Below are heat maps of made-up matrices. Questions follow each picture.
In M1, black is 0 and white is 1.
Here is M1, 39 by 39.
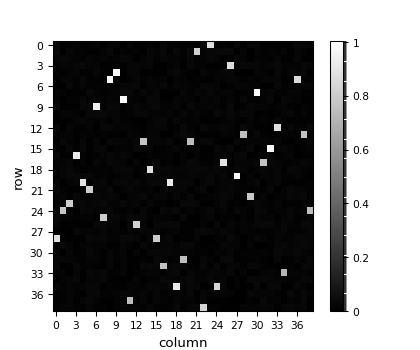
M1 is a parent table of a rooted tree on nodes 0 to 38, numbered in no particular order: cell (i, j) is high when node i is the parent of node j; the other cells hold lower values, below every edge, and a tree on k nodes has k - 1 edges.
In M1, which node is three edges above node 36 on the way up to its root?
1
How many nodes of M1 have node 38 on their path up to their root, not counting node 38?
2
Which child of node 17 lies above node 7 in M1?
25
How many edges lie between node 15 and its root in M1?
5
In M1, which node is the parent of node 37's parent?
14
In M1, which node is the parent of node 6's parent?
4
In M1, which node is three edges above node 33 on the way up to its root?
3
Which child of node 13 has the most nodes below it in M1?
28
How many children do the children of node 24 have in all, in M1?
2
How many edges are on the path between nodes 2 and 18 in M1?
6
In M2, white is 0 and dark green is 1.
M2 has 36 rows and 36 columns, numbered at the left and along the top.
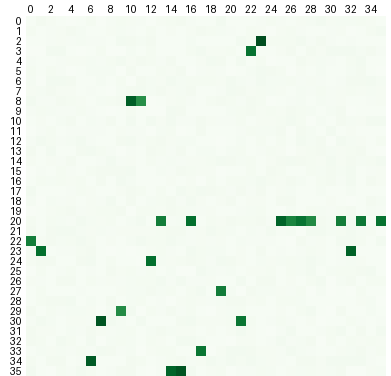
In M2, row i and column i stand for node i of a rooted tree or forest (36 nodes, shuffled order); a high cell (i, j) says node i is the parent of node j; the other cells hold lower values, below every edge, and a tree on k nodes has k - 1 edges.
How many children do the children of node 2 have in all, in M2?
2
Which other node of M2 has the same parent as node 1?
32
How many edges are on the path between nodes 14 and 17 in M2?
4
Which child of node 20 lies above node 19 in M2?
27
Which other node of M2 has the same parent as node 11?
10
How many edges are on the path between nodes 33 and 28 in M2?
2
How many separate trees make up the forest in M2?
11
